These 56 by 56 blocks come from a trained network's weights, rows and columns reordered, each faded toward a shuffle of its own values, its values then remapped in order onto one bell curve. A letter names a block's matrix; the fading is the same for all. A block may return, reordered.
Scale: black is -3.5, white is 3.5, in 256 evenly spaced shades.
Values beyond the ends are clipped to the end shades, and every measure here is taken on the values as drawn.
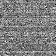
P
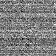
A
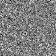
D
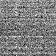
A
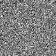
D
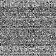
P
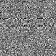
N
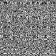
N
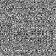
N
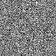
D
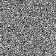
D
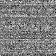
P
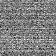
A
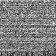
A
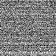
A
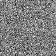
D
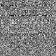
N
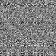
N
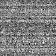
P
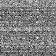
P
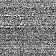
A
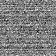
A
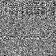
N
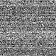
A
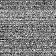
A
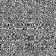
N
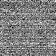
A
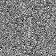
D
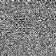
N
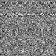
N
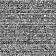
A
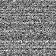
A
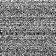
A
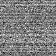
A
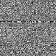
N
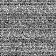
A
